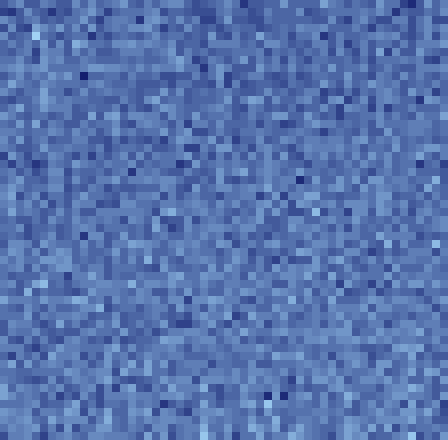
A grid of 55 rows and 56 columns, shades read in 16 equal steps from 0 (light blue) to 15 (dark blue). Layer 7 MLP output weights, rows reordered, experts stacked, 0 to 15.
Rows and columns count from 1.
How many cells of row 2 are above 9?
20
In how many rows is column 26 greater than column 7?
30
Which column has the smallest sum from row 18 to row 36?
40
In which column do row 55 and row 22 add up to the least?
52
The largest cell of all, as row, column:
10, 11
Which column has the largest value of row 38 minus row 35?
32
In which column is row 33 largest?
35
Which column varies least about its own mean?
46
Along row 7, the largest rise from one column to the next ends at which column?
49
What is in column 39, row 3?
9
